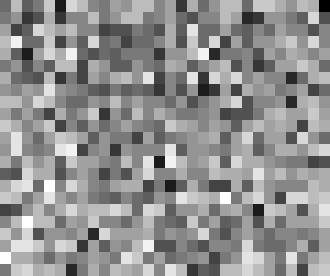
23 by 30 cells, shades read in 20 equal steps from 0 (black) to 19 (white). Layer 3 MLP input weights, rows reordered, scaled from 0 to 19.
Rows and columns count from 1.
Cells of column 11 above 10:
10
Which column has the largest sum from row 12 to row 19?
7
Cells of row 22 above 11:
13
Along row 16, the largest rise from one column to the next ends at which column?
5
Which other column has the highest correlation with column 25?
8
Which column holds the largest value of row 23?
16
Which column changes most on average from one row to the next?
2
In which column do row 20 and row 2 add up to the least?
4
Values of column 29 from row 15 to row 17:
12 14 14
